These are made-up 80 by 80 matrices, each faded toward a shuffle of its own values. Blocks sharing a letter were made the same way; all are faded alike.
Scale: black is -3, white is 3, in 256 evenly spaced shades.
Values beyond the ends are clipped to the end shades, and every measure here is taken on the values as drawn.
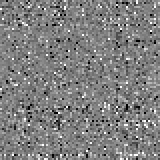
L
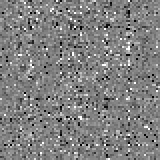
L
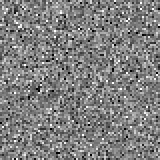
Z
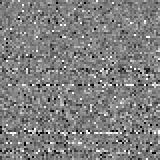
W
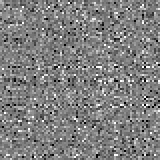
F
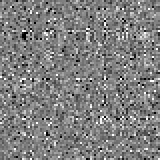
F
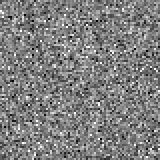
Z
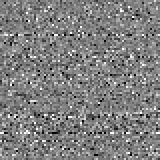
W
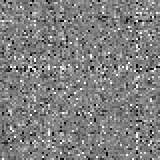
L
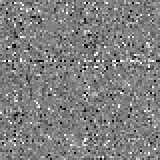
L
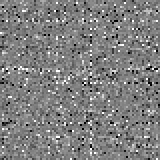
L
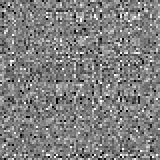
F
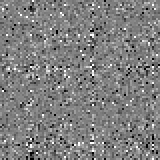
L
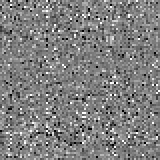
L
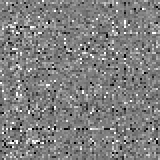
L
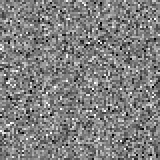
Z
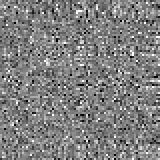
F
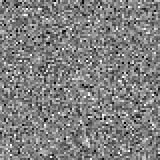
Z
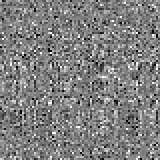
F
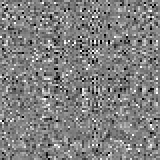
F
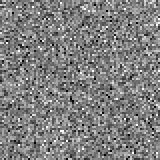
Z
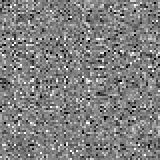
F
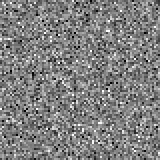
Z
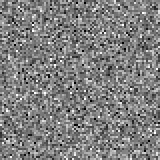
Z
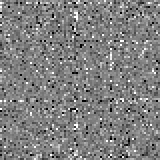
L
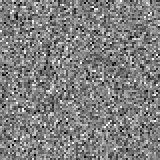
Z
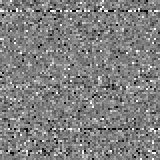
W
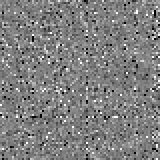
L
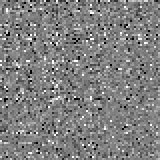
L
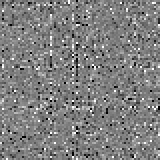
L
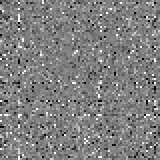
L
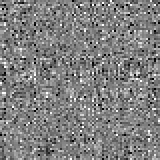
F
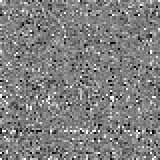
L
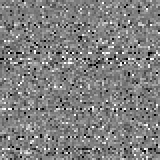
W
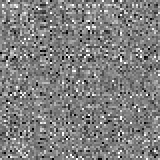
F
